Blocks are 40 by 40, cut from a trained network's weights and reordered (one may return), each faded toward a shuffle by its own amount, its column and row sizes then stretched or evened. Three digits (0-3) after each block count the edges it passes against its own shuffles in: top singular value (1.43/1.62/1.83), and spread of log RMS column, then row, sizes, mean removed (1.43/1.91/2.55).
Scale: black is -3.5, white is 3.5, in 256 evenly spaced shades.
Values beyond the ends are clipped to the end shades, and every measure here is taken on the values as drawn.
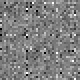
0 2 1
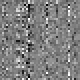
2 3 0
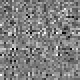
1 1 2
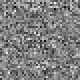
2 0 1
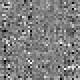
0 2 1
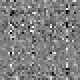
0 2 2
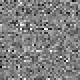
0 0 2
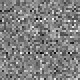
0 0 1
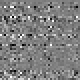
0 2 3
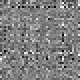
1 2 2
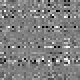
2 2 3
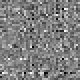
1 1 2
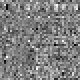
2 1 1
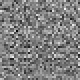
3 1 1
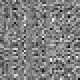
3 3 0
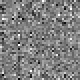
0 2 1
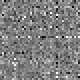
0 1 2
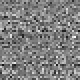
3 0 2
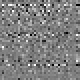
2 2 3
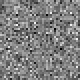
1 2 0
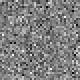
0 1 0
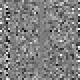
1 3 0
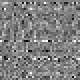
2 1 3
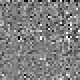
0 2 2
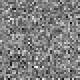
1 1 1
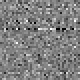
1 0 2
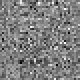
1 1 1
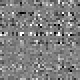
0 2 3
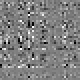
1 3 3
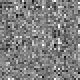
0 2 1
